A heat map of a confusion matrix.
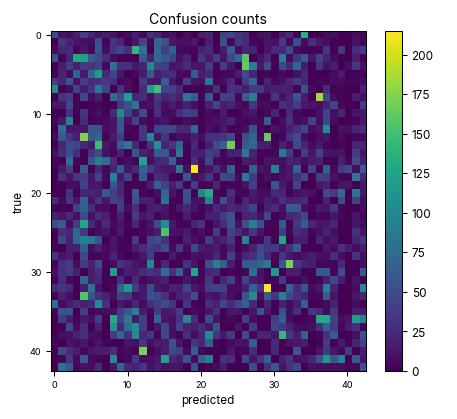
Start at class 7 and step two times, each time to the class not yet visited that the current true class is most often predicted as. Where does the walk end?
24
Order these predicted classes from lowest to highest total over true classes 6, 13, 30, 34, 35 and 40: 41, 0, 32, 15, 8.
41, 32, 0, 8, 15
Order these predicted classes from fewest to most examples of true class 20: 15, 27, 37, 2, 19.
19, 27, 2, 37, 15
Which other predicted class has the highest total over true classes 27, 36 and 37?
8
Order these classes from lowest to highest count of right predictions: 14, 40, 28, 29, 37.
40, 28, 37, 29, 14
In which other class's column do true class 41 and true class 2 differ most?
11
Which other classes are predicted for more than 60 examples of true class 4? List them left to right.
8, 13, 26, 27, 33
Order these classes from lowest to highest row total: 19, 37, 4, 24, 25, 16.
19, 25, 16, 37, 24, 4
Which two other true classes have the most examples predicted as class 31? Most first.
38, 26
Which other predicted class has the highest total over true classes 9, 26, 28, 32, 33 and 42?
29
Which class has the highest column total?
4
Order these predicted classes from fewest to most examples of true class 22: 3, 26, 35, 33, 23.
35, 23, 26, 3, 33
